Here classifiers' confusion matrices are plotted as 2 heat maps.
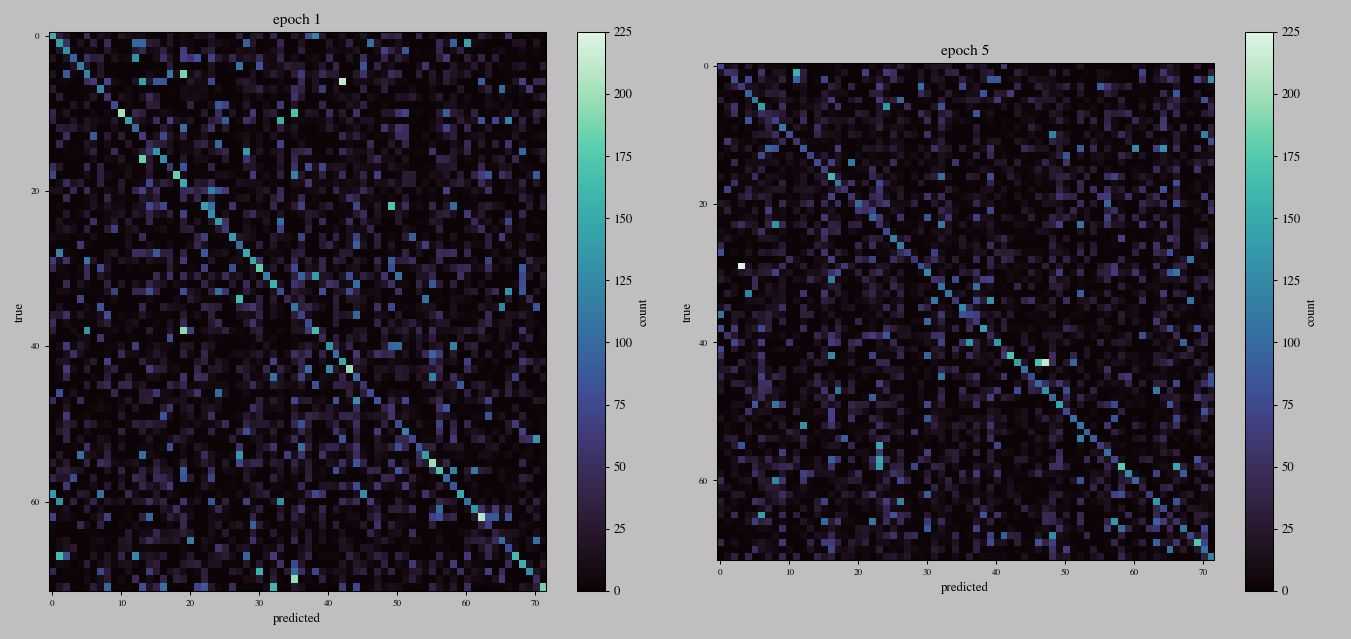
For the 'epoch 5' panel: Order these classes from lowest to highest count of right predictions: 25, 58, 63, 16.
25, 63, 16, 58
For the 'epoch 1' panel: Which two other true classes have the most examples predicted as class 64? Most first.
62, 11
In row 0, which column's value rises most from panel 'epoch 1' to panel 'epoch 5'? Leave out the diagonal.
41
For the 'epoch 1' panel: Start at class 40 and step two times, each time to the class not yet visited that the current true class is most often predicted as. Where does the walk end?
44
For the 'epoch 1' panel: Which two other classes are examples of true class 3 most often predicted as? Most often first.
12, 21
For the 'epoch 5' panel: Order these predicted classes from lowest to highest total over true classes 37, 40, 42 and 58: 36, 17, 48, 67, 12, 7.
12, 7, 17, 48, 67, 36
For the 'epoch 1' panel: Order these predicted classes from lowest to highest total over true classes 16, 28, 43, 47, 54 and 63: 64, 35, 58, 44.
64, 58, 35, 44
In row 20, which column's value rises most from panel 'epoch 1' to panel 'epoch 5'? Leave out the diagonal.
56
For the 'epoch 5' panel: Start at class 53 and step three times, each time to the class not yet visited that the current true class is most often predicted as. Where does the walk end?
48
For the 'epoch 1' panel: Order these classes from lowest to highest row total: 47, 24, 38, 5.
24, 47, 5, 38
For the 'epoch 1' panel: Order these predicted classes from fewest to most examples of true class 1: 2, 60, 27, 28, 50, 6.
27, 50, 6, 2, 28, 60
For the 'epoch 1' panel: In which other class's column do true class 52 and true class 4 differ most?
70
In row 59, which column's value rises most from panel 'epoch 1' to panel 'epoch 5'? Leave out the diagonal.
67
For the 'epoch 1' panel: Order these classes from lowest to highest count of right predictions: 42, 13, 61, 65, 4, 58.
13, 58, 65, 4, 61, 42
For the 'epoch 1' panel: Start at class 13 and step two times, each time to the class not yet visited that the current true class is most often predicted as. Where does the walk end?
42
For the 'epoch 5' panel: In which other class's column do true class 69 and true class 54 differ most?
52
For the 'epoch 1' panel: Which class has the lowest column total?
34
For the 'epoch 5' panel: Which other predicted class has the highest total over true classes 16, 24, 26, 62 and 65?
6
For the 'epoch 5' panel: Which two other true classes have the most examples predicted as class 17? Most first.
47, 30
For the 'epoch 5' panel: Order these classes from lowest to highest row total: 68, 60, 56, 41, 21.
41, 56, 21, 68, 60
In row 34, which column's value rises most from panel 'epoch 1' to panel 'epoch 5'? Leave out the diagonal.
39
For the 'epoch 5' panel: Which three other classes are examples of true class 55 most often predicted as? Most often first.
23, 3, 40
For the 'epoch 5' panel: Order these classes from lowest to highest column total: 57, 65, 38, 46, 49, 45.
45, 38, 46, 57, 65, 49
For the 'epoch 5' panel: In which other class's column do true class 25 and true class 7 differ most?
37
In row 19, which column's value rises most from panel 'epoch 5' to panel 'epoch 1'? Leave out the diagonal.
14
